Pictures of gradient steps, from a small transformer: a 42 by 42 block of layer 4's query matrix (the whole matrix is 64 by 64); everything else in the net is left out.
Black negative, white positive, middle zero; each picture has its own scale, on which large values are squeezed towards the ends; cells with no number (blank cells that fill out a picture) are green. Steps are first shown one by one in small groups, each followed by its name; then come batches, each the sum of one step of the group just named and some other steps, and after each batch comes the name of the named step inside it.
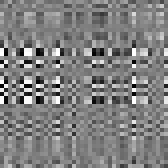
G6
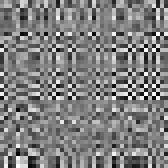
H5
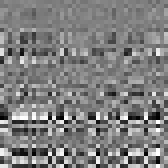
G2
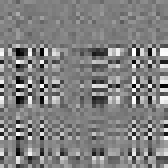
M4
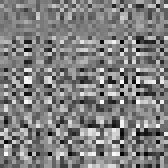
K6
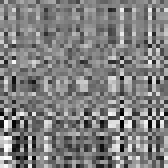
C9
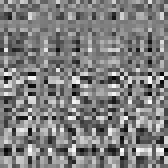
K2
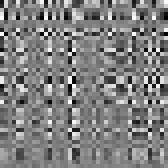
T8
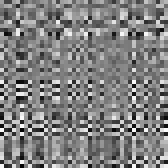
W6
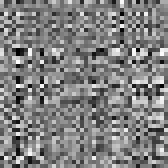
M4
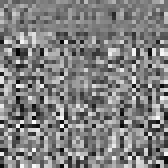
M4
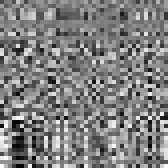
C9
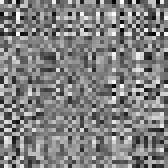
H5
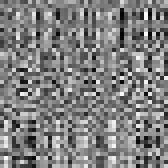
W6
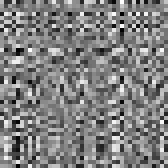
C9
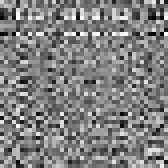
W6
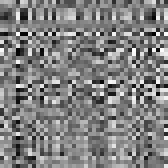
M4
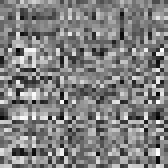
G2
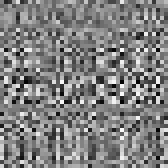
W6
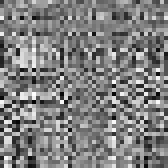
H5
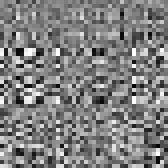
G6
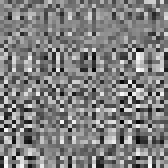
H5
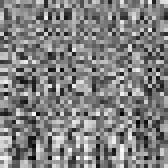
T8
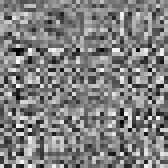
W6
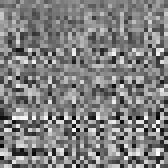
G2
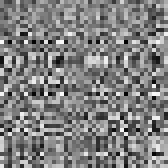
W6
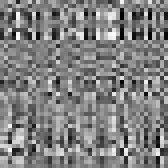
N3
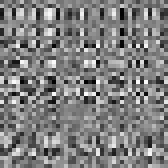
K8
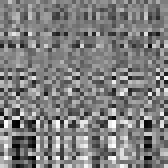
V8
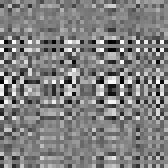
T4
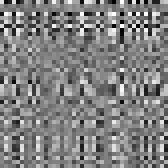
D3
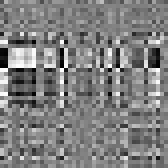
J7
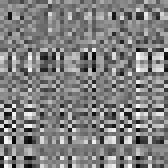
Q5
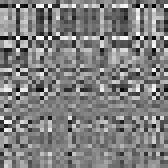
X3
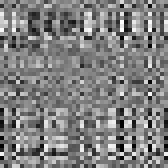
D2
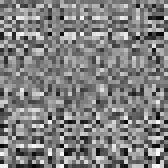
X3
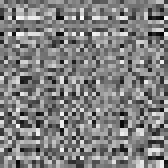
K8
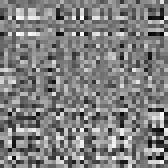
K8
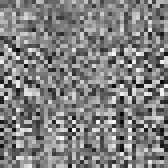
D2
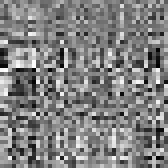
J7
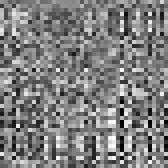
D2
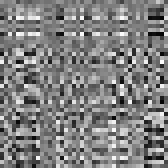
V8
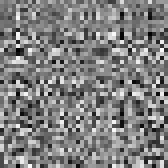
N3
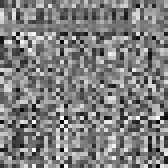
X3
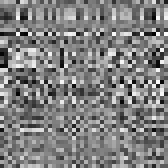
J7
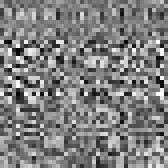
K8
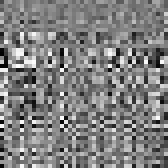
J7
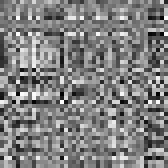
V8
